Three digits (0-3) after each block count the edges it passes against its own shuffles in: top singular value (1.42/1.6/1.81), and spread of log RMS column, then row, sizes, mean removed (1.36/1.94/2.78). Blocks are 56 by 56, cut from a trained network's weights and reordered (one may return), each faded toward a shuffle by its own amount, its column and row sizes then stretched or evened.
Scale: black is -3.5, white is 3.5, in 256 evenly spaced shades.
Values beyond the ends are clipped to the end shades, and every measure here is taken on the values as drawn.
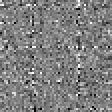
0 2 2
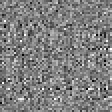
2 1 2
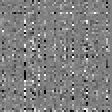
1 3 2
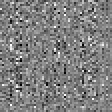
1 3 1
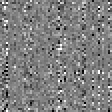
0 3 1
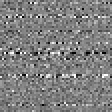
2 0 3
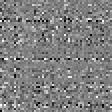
1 2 3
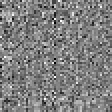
2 2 1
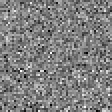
0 1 1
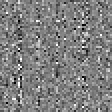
0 3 0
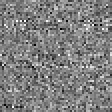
0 0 2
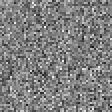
1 1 0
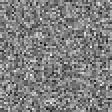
1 0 0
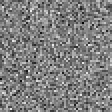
0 0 0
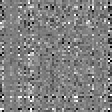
3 3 2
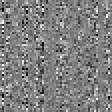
2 3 0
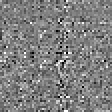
1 2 2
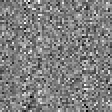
2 2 0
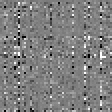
2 3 2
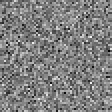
0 0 0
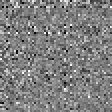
1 2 2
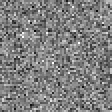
0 0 0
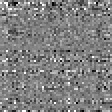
1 1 3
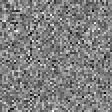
0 1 0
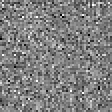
0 1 1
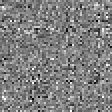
0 2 2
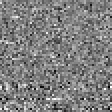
2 1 2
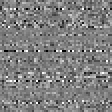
3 0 3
